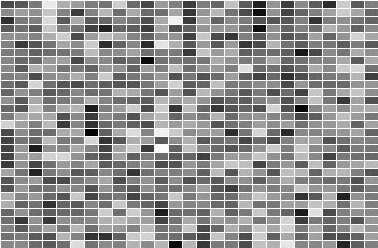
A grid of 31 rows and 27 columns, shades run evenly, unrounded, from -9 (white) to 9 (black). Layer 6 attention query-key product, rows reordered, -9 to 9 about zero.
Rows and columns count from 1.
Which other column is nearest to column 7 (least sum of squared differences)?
17
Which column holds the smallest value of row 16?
1
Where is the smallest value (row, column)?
19, 12
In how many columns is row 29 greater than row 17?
12
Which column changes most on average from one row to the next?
22
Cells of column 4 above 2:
7
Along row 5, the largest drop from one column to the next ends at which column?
15
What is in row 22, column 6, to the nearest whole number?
3
